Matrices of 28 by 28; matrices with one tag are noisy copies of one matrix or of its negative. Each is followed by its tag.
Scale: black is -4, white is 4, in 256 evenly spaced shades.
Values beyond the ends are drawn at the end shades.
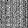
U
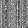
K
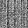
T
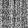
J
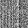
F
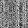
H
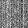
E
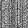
K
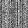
K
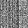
F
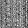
U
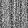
J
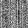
K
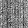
E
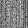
U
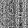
H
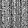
J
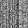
F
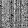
J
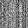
H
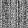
K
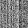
F
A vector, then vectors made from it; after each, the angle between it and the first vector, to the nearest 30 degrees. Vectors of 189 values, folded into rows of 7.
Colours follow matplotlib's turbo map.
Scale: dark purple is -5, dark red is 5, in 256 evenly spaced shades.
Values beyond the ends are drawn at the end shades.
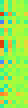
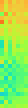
120 degrees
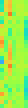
60 degrees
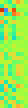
90 degrees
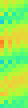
60 degrees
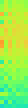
60 degrees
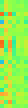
30 degrees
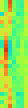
120 degrees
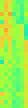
60 degrees
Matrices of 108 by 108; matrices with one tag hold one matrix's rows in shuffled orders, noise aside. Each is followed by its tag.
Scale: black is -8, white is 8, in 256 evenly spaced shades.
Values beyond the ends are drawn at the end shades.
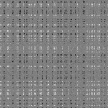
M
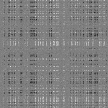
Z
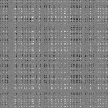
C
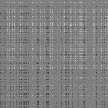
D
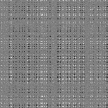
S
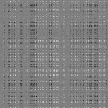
Z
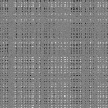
C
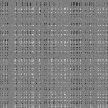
C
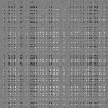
Z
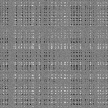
C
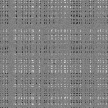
C
